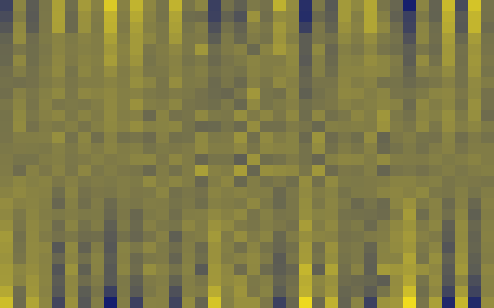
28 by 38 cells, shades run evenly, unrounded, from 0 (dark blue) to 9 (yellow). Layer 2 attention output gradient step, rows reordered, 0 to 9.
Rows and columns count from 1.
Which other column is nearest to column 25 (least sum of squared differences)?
21
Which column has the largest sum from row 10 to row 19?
2
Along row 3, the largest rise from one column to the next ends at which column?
37
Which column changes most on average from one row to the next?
19
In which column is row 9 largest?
20
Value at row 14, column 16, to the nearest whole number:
5
